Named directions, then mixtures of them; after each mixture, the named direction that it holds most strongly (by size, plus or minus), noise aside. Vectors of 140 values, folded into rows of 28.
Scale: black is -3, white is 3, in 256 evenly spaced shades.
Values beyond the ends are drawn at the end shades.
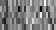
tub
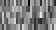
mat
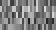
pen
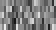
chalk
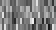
chalk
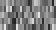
chalk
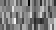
mat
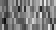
tub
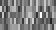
tub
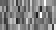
tub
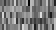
mat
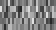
pen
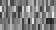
pen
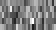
chalk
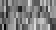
chalk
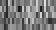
tub
